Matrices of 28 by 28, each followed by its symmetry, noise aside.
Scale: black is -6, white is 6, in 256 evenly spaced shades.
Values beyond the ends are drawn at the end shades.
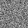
antisymmetric.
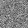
symmetric across the other diagonal.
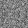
mirrored top to bottom.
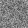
symmetric across the other diagonal.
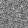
symmetric across the other diagonal.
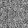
mirrored top to bottom.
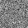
symmetric across the other diagonal.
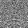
mirrored left to right.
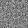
mirrored top to bottom.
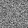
mirrored top to bottom.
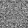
mirrored left to right.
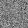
antisymmetric.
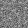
symmetric across the other diagonal.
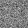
symmetric across the other diagonal.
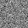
antisymmetric.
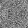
mirrored top to bottom.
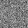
mirrored top to bottom.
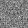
mirrored left to right.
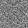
mirrored left to right.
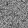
symmetric across the other diagonal.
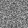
mirrored left to right.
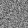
antisymmetric.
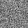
antisymmetric.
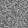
symmetric across the other diagonal.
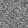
symmetric across the other diagonal.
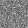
mirrored left to right.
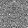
mirrored left to right.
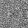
mirrored top to bottom.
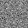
mirrored left to right.
